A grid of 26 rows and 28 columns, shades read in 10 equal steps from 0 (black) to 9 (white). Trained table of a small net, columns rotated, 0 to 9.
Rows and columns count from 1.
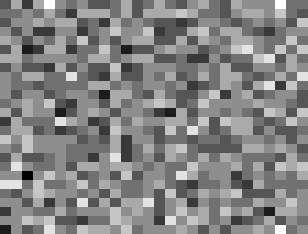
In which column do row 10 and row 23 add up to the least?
18
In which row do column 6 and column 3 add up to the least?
20
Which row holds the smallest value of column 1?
26
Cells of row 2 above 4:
16
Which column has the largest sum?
11
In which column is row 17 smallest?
12
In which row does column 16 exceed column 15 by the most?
25
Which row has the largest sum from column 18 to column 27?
19
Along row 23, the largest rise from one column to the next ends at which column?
8
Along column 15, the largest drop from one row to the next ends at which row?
13
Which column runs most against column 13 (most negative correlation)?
15
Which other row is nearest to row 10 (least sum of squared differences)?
7
